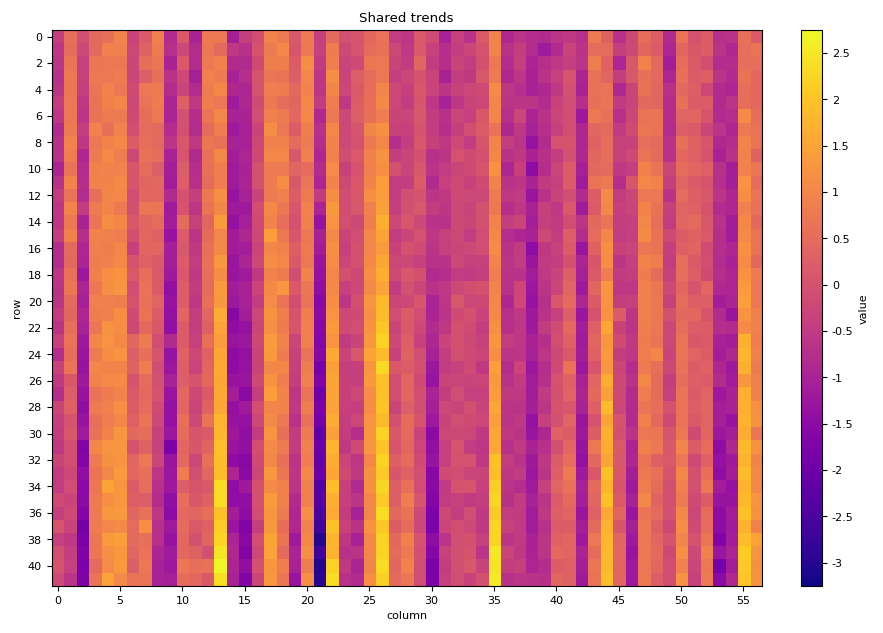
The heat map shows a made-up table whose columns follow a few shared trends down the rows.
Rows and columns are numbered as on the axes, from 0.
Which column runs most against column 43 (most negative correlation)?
25
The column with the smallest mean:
21
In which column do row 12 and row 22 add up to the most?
26
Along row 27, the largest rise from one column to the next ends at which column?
22
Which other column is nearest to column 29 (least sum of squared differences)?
16
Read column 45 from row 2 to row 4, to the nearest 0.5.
-1 -0.5 -1
